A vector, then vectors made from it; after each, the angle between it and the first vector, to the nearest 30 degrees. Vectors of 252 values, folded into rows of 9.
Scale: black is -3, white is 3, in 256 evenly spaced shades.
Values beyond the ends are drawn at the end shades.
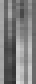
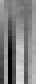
60 degrees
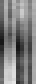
150 degrees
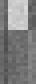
90 degrees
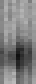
120 degrees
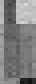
90 degrees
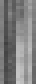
30 degrees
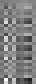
120 degrees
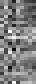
90 degrees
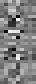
90 degrees
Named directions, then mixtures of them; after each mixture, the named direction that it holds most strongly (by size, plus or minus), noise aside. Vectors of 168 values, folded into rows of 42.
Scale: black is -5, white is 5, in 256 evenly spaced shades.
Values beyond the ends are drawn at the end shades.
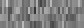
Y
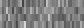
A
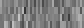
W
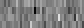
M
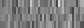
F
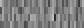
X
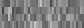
Y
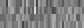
Y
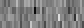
M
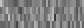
X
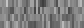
Y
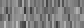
A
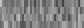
W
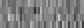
M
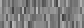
W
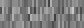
Y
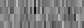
M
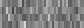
A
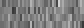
F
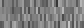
F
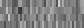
A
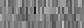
Y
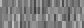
W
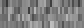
Y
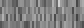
F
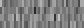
X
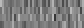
X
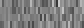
F
